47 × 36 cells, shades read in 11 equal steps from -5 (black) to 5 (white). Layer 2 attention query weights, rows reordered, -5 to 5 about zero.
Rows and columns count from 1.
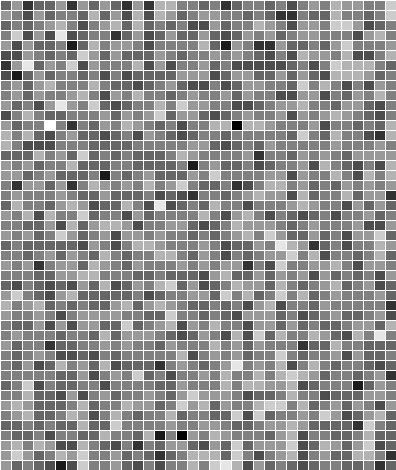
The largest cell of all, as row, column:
13, 5
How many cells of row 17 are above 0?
7
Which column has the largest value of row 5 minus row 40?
32
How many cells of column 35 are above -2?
36
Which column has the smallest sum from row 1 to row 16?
27
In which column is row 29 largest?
16
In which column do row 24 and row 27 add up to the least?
4
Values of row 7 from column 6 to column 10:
0 3 -2 1 0
